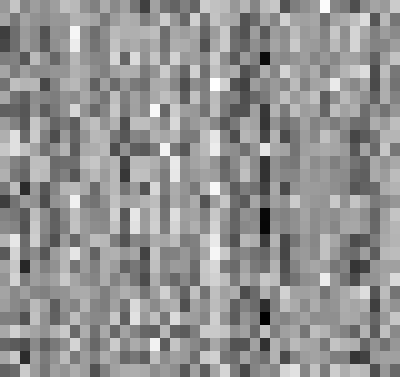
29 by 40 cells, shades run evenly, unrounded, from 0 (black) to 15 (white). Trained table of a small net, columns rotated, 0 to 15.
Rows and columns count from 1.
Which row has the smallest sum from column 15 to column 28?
24
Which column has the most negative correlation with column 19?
17
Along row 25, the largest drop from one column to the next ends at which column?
27
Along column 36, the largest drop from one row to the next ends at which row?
28
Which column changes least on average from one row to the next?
31
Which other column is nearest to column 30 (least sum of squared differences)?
34
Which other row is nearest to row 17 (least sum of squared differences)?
25
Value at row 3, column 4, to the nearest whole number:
8
